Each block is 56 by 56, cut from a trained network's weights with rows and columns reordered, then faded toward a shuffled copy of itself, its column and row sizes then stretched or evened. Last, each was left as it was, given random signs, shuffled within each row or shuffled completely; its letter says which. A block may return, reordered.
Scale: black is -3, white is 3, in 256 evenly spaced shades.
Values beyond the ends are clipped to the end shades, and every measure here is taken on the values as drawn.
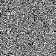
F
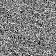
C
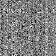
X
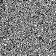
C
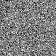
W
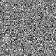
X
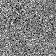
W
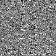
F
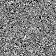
C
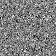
C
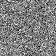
W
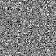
X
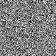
F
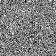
C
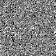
F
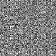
X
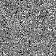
F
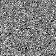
C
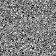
F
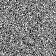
W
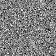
C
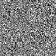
X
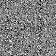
F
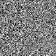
F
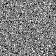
C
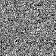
F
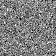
W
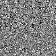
F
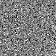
F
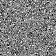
W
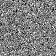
W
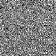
X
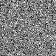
W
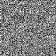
X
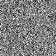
F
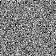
F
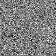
F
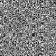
X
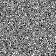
C
